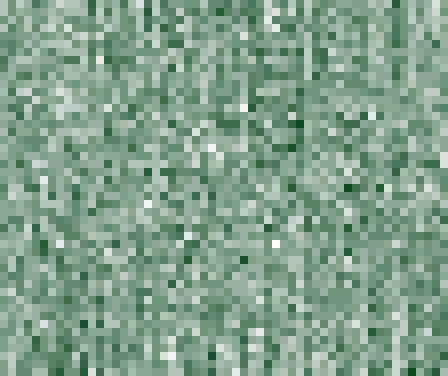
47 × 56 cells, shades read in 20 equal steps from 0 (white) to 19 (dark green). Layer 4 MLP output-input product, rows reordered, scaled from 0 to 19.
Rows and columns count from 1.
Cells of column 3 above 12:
7
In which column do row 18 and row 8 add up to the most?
14
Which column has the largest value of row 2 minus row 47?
12
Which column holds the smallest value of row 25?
2
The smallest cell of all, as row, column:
31, 35
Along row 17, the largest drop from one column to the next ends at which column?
25
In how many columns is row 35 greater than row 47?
29
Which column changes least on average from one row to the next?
20
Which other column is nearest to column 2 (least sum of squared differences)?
36
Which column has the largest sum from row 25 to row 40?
39
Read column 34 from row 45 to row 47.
10 16 13
